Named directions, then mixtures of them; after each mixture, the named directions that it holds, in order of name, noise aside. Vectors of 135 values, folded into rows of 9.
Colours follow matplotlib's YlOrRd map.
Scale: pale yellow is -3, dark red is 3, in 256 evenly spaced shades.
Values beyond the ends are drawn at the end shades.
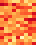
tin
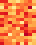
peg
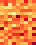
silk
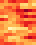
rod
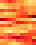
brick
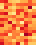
peg.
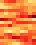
brick.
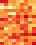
brick, peg, silk.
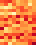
brick, silk, tin.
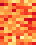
tin.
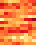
brick, tin.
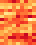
brick, silk, tin.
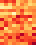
brick, silk.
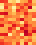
peg.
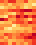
brick, rod, silk.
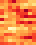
brick, rod.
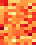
peg, silk, tin.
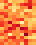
peg, rod, tin.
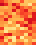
rod, tin.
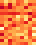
silk.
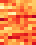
brick, peg, silk.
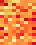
silk, tin.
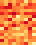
silk.
